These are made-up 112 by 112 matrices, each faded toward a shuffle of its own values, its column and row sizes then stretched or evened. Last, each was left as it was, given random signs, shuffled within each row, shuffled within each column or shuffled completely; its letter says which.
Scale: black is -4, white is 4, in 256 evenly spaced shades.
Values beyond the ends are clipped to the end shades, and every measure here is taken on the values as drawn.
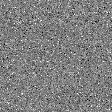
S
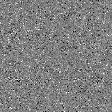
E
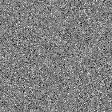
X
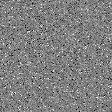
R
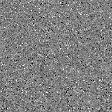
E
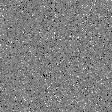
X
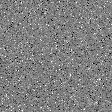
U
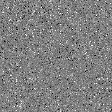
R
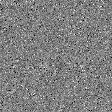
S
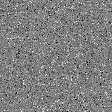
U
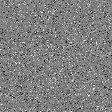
S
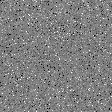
U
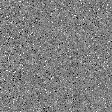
X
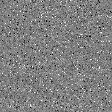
R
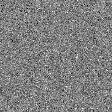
R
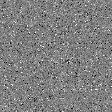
R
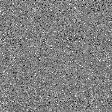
R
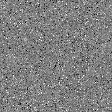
X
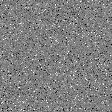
S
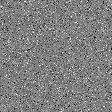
U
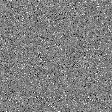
R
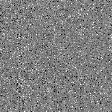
E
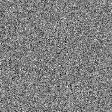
R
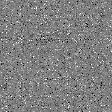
E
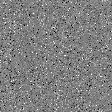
X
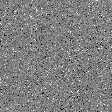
X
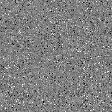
E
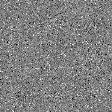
R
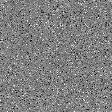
E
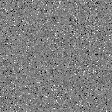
E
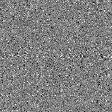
E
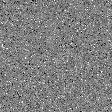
U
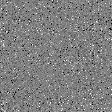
R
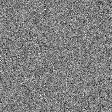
X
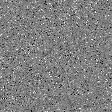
U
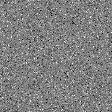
X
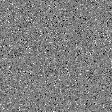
R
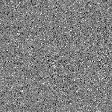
E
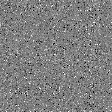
R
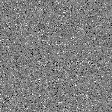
R
